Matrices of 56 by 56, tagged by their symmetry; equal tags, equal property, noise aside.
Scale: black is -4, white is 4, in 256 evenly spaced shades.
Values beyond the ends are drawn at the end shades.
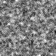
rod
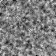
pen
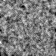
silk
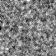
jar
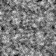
rod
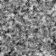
jar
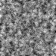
rod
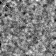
silk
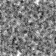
rod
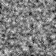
silk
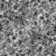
rod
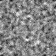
rod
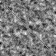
rod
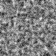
jar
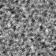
rod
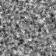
jar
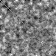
pen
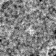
pen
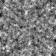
rod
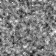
jar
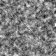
silk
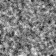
silk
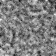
jar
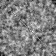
pen
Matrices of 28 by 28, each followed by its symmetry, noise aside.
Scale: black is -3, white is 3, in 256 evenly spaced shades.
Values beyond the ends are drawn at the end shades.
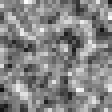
symmetric across the other diagonal.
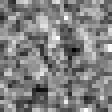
no symmetry.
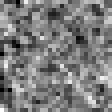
no symmetry.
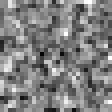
no symmetry.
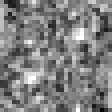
same after a half turn.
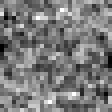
same after a half turn.
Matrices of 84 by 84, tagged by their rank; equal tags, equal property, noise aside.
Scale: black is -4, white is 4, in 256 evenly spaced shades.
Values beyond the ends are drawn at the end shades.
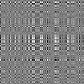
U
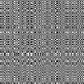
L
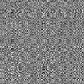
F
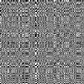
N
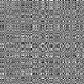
N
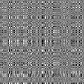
L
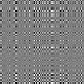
U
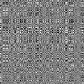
N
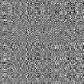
F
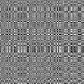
U
